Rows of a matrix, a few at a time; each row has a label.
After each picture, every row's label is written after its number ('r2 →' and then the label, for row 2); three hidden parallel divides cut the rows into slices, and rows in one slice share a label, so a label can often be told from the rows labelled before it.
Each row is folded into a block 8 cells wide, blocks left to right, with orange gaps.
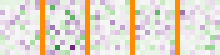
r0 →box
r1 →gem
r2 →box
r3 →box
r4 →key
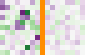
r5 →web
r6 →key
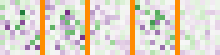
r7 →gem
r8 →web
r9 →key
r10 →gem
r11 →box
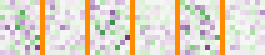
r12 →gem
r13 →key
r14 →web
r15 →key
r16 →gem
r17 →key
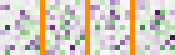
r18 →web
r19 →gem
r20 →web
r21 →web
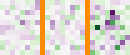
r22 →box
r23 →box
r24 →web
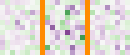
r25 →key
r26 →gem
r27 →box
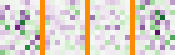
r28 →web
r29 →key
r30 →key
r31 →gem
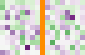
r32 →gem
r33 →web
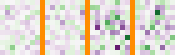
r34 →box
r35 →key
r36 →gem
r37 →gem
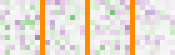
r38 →key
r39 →box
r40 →box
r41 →key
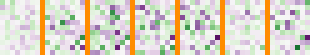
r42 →key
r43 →gem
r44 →gem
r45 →web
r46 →web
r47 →key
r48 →web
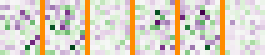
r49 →web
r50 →web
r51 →box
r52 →gem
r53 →web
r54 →box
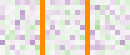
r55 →key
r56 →box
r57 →key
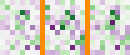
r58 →gem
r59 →gem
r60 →gem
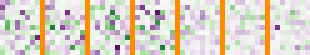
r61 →web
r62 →web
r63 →gem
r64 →web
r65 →key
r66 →box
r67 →box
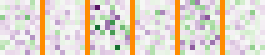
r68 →box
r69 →key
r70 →web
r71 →box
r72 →web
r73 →key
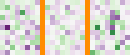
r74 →gem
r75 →box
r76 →web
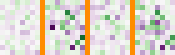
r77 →box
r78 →gem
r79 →key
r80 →gem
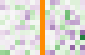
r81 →key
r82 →gem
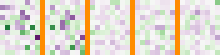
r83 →web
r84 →web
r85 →box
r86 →key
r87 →key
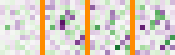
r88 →key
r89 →web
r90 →web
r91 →gem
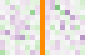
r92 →key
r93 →key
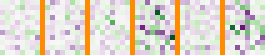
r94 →key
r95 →box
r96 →key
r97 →gem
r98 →box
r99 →web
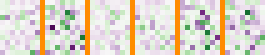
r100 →box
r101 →gem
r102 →box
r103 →key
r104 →web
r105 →gem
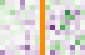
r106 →box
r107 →gem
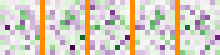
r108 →gem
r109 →gem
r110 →web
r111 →gem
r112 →web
